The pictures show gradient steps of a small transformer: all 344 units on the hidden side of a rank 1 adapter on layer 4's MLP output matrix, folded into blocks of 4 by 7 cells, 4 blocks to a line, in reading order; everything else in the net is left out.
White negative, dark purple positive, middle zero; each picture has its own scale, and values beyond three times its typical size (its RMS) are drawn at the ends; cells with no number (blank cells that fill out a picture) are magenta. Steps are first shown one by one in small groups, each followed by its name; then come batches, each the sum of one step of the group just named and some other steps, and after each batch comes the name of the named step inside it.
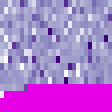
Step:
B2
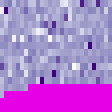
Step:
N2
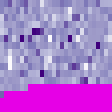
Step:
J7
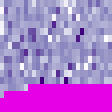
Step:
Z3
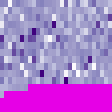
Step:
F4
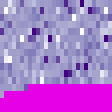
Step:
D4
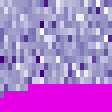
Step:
F4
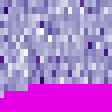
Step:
N2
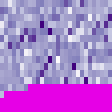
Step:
B2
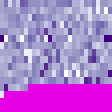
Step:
B2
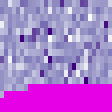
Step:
J7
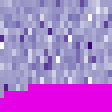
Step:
Z3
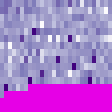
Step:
J7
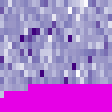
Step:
F4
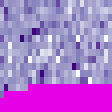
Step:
J7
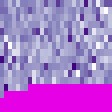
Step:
D4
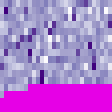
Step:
N2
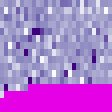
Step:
D4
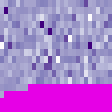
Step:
N2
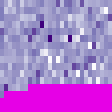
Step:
D4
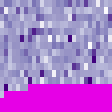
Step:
J7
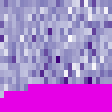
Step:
B2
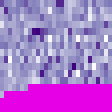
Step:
J7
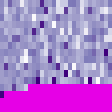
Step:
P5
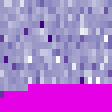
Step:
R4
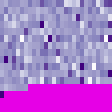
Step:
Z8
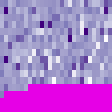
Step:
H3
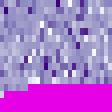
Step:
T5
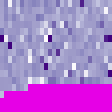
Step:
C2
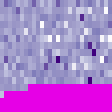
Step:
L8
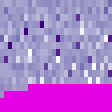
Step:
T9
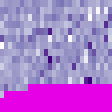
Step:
L8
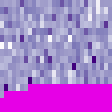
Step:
T5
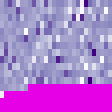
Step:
L8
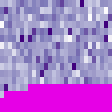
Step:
T5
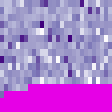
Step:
R4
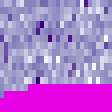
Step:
R4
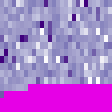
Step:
R4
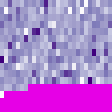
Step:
P5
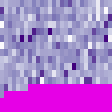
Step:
P5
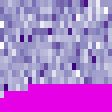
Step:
T5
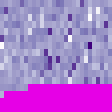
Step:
T5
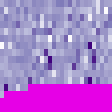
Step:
L8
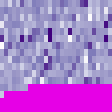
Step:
C2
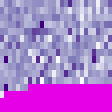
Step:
T9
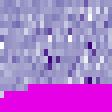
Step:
L8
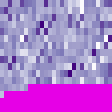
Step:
Z8
